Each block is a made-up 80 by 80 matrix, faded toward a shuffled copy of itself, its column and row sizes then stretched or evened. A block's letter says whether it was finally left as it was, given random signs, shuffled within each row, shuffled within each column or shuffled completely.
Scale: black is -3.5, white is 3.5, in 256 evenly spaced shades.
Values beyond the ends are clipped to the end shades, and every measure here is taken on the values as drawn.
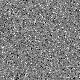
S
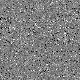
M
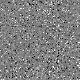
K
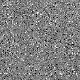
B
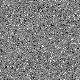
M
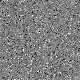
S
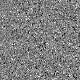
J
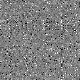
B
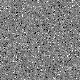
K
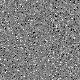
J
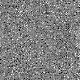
B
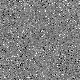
M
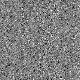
J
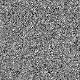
K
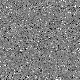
M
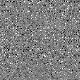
B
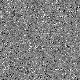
M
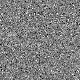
M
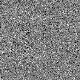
K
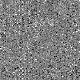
B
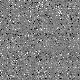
B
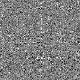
B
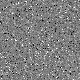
S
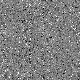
J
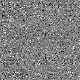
B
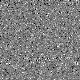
M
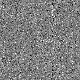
J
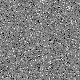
S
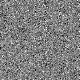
J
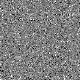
K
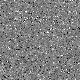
M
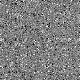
B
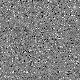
M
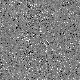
J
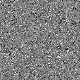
J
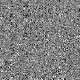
B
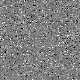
K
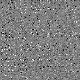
B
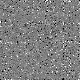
K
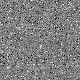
S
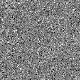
J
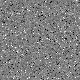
S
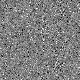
J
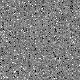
B
